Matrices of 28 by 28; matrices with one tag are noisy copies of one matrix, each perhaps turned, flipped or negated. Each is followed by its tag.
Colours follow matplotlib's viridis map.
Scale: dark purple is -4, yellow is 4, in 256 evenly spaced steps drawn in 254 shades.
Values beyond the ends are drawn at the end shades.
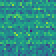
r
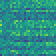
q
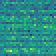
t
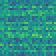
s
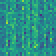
s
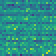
t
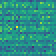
t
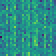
s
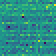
t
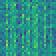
s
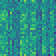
q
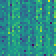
q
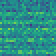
r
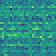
s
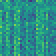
q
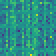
s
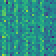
r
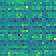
s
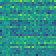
q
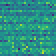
t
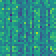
s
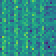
r
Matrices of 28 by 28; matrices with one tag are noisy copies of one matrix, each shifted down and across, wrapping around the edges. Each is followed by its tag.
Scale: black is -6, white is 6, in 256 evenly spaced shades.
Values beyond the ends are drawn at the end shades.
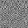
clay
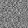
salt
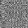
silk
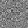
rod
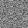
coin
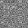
coin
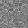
rod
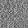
salt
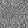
salt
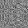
silk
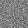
silk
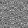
coin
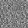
salt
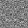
coin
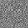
clay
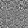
rod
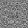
coin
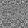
rod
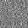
salt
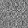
salt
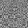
rod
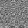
coin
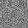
silk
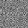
clay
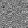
coin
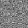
coin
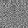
clay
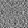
salt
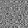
salt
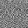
clay
